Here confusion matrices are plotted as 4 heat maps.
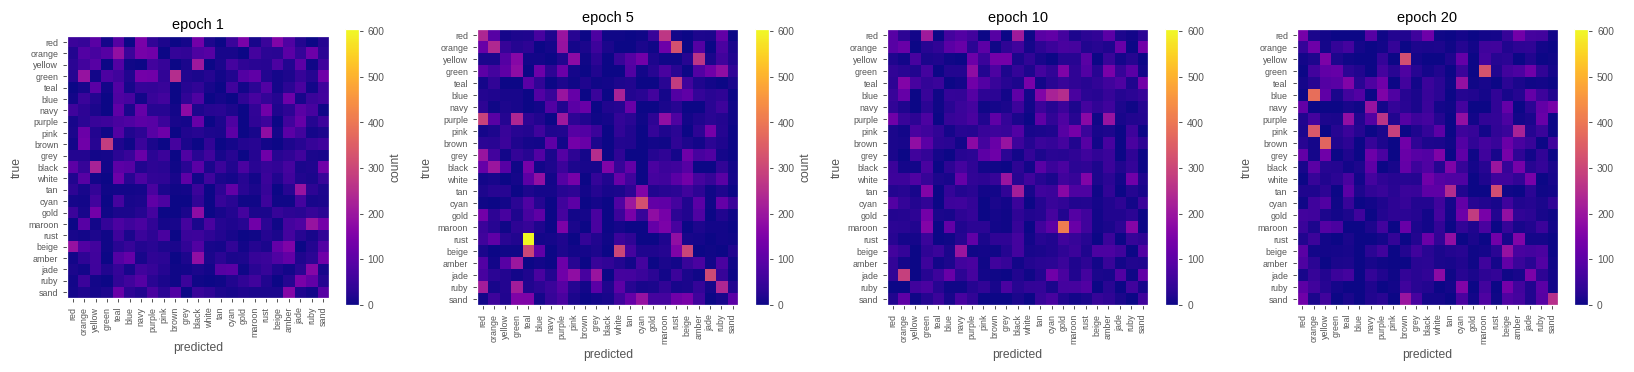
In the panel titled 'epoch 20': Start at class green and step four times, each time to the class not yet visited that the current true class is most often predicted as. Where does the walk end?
cyan
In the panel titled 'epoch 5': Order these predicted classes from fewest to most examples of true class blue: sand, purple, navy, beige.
sand, navy, beige, purple
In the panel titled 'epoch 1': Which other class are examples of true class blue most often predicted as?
amber
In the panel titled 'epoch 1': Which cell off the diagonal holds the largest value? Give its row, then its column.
brown, green
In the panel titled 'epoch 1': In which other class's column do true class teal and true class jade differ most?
ruby
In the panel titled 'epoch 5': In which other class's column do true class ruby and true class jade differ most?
green
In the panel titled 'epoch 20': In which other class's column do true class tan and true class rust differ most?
amber
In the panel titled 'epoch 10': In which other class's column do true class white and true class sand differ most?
grey
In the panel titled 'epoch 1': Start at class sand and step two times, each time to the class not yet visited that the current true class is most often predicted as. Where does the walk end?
black
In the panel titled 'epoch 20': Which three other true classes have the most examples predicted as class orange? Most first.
blue, pink, black
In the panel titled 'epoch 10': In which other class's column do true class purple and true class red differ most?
black
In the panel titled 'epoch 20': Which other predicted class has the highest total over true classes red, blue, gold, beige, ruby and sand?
orange
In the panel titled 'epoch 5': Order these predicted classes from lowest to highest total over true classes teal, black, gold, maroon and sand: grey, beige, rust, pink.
pink, grey, beige, rust
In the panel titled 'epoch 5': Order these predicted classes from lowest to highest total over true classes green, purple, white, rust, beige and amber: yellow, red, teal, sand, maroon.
sand, yellow, maroon, red, teal
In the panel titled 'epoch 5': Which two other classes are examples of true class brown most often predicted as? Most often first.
pink, navy
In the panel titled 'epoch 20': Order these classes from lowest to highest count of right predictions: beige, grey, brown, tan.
grey, brown, beige, tan
